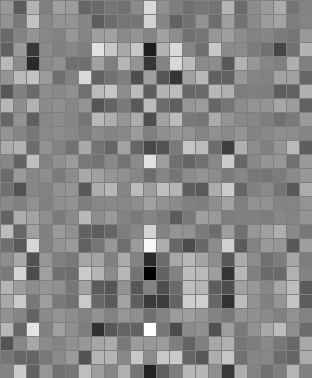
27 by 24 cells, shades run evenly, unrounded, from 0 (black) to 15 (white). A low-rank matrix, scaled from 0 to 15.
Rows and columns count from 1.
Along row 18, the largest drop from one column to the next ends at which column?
19
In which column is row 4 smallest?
12
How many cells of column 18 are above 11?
4
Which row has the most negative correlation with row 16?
10
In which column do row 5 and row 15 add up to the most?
14
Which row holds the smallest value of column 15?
18
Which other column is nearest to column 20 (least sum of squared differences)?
5
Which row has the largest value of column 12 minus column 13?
24
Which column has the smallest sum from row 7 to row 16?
1
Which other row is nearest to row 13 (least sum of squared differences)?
16
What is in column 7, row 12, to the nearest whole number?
7
